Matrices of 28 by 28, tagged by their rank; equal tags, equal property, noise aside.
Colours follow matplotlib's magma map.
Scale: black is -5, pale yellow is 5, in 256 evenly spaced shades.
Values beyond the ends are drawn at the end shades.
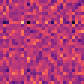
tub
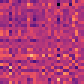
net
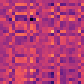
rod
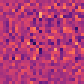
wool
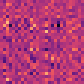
tub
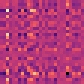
rod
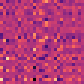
net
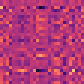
net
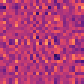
net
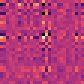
rod
